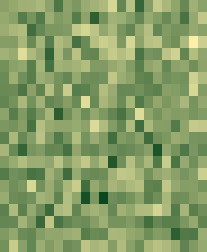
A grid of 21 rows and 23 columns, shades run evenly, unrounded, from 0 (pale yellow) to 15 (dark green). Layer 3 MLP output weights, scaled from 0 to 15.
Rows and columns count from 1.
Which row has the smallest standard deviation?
6
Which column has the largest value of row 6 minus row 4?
22
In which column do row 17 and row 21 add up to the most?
12
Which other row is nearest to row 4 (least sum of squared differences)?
11
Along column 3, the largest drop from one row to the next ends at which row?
14
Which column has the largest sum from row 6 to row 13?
4
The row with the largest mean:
13
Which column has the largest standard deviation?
10
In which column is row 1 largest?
16
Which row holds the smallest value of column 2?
21
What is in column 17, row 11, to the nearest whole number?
5
